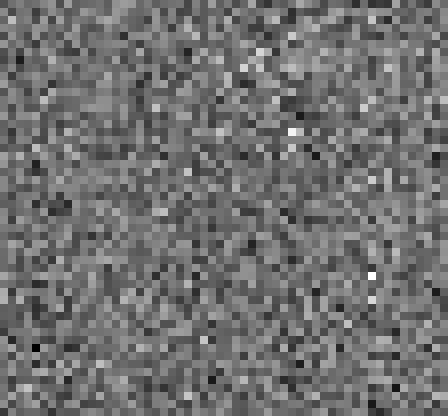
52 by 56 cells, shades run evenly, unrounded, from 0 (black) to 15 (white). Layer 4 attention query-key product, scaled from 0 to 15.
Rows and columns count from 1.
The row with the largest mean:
9
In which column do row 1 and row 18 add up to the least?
54
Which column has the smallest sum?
25
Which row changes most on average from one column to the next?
3
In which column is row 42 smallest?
50
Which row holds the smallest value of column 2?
43
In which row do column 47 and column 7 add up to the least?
52
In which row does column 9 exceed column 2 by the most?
17
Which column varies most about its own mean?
47
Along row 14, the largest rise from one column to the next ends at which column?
46
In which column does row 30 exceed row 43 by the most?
38
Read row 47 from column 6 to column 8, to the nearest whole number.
10 7 8
